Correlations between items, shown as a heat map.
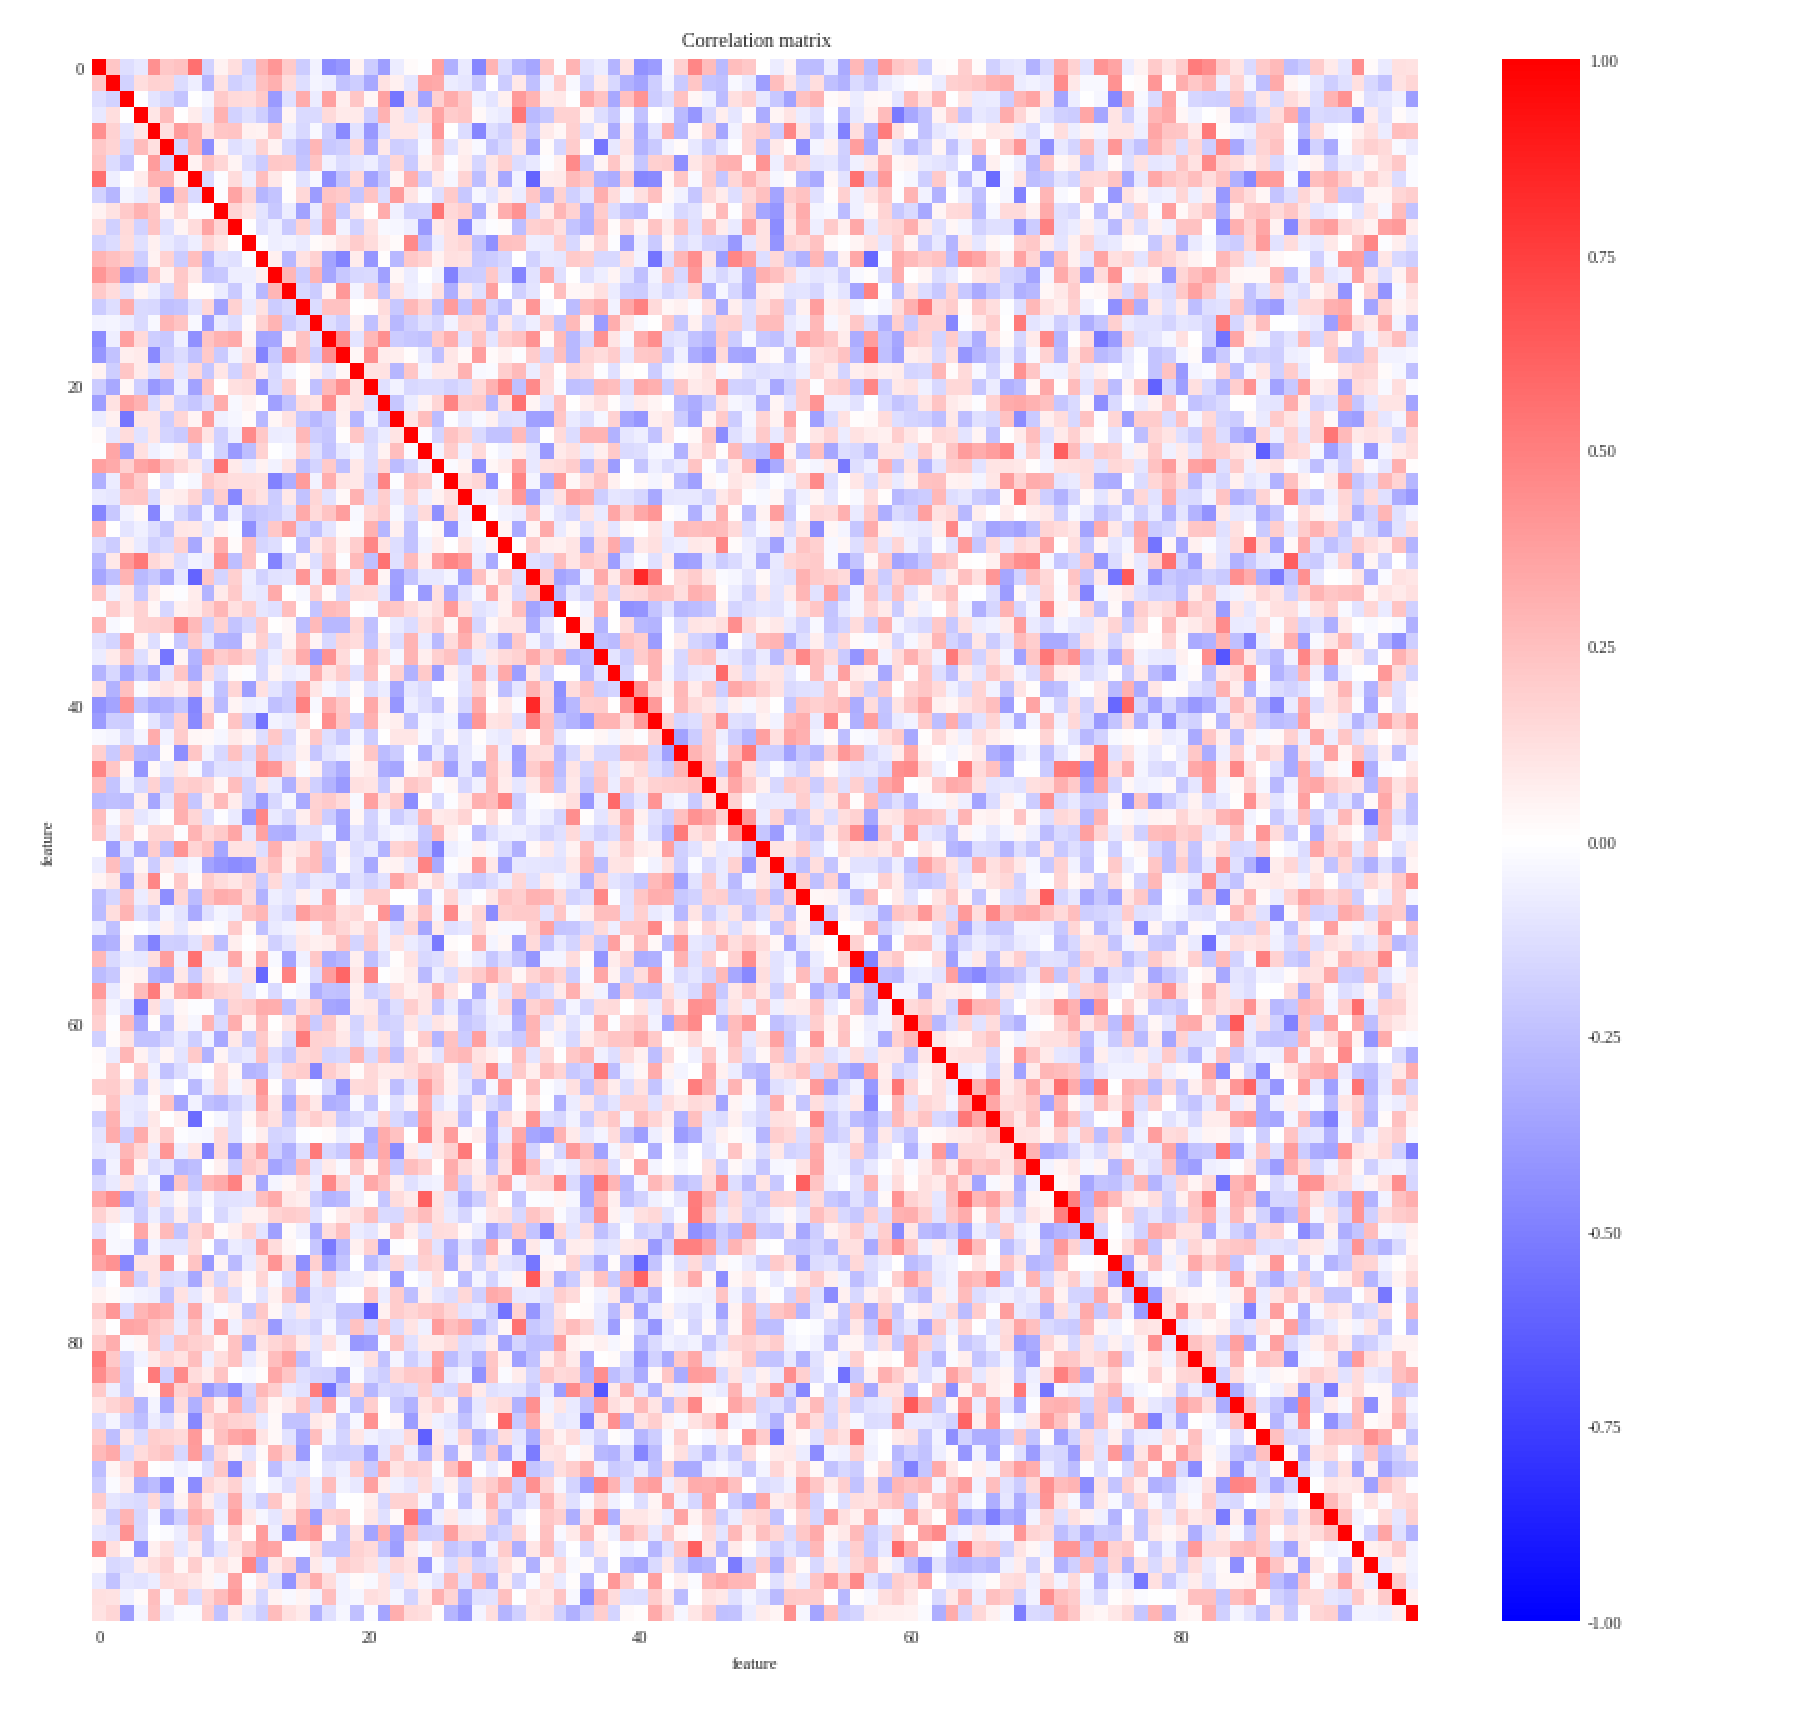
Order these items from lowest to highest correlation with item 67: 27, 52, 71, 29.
29, 52, 27, 71
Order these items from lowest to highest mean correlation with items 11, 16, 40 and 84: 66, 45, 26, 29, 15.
29, 45, 26, 15, 66
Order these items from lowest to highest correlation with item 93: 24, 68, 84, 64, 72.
24, 68, 84, 72, 64
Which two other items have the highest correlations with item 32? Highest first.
40, 76
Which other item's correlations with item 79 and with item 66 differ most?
7
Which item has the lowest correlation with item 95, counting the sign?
77
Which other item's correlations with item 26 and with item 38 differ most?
31
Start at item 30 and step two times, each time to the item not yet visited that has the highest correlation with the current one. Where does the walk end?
64
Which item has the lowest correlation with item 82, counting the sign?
55
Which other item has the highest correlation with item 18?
57
